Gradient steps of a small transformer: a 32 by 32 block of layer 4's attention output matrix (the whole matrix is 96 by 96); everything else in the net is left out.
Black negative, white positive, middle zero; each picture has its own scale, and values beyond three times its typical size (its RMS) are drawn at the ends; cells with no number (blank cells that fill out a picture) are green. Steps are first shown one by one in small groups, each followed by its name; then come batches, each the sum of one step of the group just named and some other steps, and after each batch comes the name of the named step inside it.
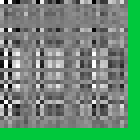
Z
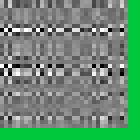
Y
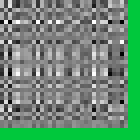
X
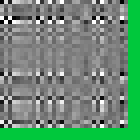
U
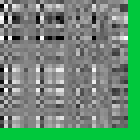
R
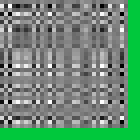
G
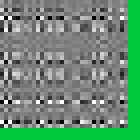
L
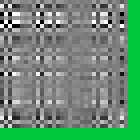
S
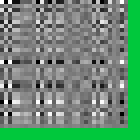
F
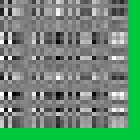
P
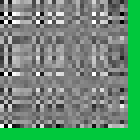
S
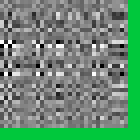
Y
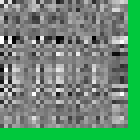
R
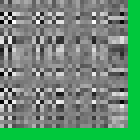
S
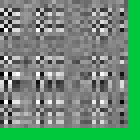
F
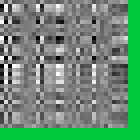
R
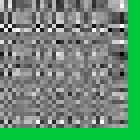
Y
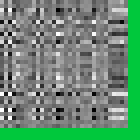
X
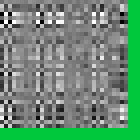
S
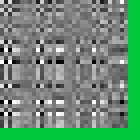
F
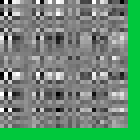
P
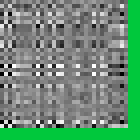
G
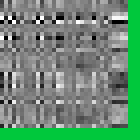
R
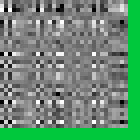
F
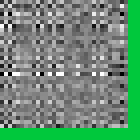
G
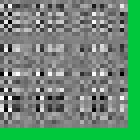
Y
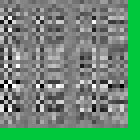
Z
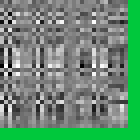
Z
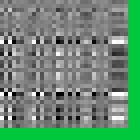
P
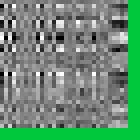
R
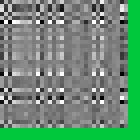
U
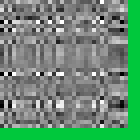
U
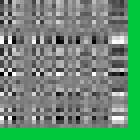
P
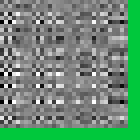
G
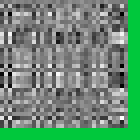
G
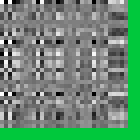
Z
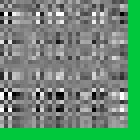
P
